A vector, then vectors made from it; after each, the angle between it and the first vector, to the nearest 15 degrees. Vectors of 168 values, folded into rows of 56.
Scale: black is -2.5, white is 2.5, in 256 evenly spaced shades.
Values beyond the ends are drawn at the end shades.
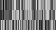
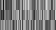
30 degrees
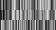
30 degrees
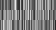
60 degrees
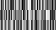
75 degrees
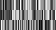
15 degrees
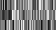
45 degrees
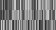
15 degrees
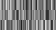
135 degrees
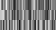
135 degrees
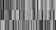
30 degrees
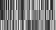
60 degrees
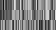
15 degrees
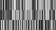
15 degrees
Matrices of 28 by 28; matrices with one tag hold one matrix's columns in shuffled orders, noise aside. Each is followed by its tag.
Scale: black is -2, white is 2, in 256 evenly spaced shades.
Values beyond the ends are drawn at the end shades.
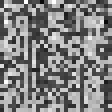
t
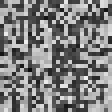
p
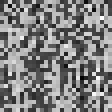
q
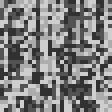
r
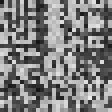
r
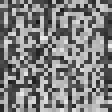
t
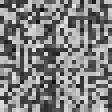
p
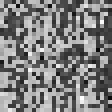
t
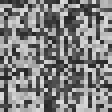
t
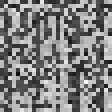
t
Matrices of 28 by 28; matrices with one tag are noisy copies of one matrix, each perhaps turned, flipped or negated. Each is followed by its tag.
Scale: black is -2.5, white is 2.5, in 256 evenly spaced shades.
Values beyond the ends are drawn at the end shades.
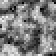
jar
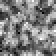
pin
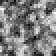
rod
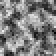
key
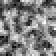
pin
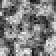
jar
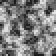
rod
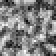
pin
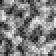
key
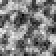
key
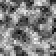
key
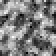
key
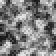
rod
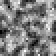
pin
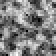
key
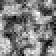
jar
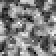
pin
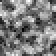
rod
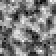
key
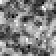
rod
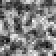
pin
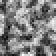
pin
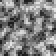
pin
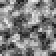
key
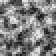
key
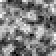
rod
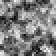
rod
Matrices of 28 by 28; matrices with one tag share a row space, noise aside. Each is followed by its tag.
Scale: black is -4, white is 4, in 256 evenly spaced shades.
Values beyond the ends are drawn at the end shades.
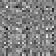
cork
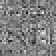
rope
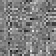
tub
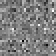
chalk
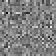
cork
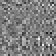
cork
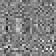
cork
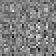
chalk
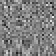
cork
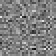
rope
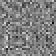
cork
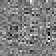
tub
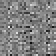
tub
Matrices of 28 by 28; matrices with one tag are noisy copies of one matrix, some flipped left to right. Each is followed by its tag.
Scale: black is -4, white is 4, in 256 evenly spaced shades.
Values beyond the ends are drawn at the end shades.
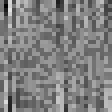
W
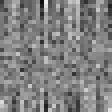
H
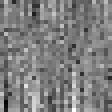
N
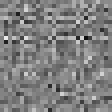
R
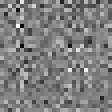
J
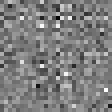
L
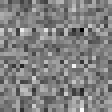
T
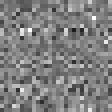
T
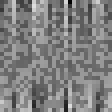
H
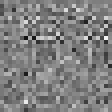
R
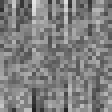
H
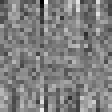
H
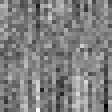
N
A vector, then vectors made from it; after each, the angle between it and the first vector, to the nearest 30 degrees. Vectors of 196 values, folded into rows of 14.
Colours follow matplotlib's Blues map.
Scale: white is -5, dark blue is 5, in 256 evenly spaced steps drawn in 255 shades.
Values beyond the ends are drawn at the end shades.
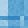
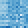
60 degrees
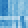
150 degrees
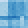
30 degrees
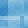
150 degrees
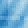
120 degrees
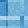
150 degrees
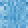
60 degrees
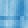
60 degrees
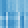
120 degrees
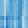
60 degrees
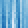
90 degrees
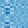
90 degrees
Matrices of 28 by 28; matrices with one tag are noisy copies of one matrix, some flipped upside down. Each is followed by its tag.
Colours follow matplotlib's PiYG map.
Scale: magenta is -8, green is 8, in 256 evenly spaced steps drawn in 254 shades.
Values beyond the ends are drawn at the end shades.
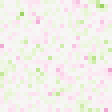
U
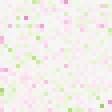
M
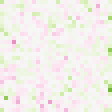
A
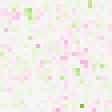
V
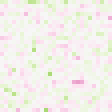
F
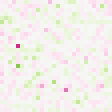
M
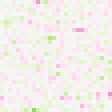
F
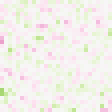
M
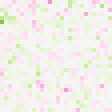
M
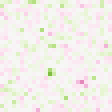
F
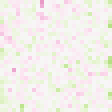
A
